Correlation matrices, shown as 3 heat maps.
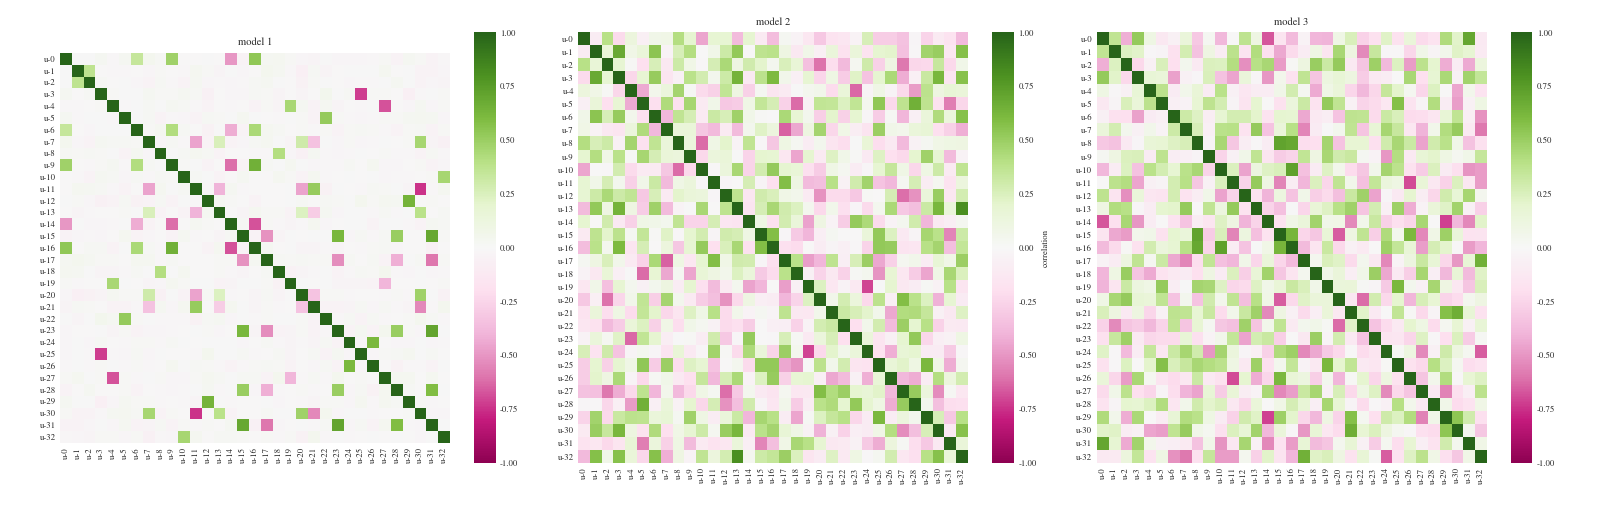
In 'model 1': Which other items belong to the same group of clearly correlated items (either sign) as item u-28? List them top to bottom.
u-15, u-17, u-23, u-31
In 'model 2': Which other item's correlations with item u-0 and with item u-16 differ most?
u-10
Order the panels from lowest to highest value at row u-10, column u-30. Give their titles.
model 3, model 1, model 2
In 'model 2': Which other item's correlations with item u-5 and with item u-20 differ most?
u-31
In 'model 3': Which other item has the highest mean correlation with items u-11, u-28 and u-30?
u-13
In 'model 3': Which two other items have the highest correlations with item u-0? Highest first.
u-31, u-3
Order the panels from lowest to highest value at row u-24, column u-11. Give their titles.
model 1, model 3, model 2
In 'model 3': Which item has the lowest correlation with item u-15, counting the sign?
u-20
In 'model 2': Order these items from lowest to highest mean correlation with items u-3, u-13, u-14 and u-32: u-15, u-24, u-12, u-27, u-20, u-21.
u-27, u-20, u-24, u-21, u-12, u-15
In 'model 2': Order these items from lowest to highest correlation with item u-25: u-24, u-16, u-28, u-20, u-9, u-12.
u-24, u-12, u-28, u-9, u-20, u-16
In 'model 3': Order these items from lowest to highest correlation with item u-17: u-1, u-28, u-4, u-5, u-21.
u-21, u-1, u-4, u-28, u-5
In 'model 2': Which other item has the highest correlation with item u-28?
u-5
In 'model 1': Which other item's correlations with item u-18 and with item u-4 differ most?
u-27
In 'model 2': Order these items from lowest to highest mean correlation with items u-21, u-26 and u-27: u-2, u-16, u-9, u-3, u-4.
u-2, u-4, u-9, u-3, u-16
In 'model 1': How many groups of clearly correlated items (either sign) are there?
11
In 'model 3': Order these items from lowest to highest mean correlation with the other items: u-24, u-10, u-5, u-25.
u-24, u-10, u-5, u-25
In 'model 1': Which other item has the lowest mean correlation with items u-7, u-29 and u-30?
u-11
